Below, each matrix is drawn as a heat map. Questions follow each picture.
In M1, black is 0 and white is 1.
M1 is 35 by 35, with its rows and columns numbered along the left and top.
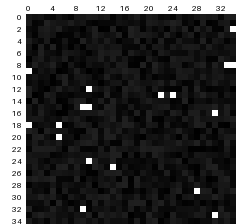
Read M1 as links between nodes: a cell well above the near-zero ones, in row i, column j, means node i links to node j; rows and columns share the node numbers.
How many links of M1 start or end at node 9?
3
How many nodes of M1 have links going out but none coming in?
11
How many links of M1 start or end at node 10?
3
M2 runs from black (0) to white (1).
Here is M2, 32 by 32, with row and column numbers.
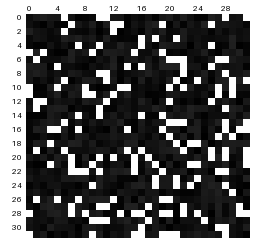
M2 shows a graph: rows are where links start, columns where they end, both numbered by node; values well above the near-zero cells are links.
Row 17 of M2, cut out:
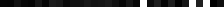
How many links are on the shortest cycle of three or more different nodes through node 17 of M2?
4
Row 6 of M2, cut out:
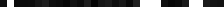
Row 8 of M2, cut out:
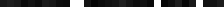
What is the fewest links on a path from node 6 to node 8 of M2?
2
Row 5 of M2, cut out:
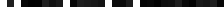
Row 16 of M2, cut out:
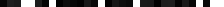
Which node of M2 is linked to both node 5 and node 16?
node 19
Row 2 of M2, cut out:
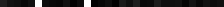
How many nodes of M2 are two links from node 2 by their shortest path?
8
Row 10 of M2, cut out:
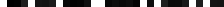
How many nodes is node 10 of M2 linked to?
9
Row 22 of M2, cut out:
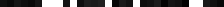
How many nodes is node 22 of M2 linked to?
8
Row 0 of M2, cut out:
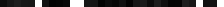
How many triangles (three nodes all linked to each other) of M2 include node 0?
1
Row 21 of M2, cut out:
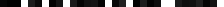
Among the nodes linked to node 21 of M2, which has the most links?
node 31
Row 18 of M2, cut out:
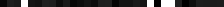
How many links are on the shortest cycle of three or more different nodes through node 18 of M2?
3
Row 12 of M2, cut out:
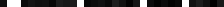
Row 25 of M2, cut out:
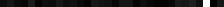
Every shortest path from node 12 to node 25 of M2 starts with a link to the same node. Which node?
node 11
